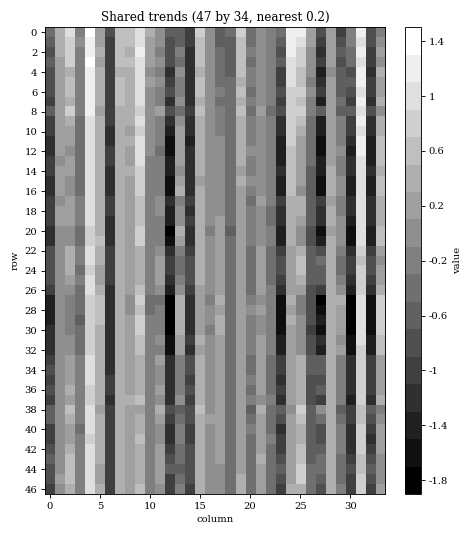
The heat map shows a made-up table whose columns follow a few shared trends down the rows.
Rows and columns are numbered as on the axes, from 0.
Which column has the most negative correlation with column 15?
29
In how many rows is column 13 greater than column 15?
4
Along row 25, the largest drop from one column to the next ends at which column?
32
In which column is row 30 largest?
31
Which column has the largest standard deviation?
27
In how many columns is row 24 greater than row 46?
8
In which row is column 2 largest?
0
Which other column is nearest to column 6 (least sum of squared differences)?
14
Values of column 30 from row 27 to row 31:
-1.8 -1.8 -1.8 -1.8 -1.6
